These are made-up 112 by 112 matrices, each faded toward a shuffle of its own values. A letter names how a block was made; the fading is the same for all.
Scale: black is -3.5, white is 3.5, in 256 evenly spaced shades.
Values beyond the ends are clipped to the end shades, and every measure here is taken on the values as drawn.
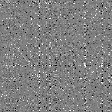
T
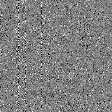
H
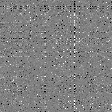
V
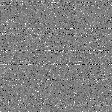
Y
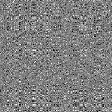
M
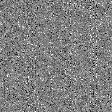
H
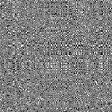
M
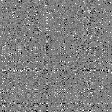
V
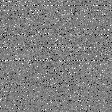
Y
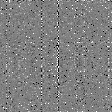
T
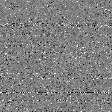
Y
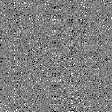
T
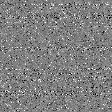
Y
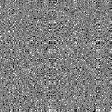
M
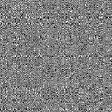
M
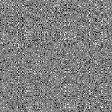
M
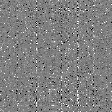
T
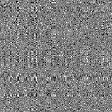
M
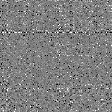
V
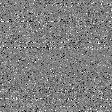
Y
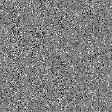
H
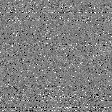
Y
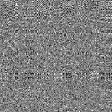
M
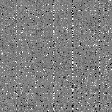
T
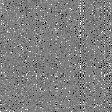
T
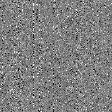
H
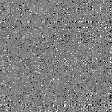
V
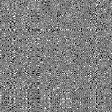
M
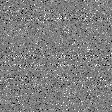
Y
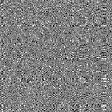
M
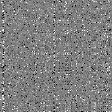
T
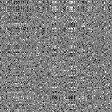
M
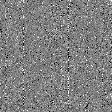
H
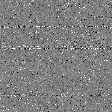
Y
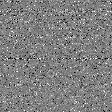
Y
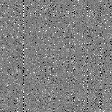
T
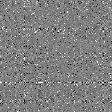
V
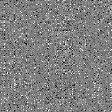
T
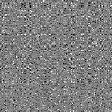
M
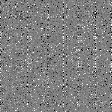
T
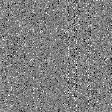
H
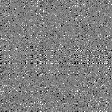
V
